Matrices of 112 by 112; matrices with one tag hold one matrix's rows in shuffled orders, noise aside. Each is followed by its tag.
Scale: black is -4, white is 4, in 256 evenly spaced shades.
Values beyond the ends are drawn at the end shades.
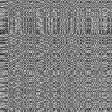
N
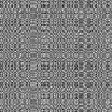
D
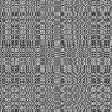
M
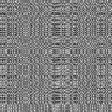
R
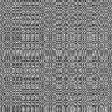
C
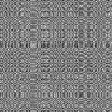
D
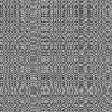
D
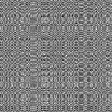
D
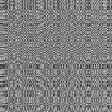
N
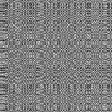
N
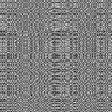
R
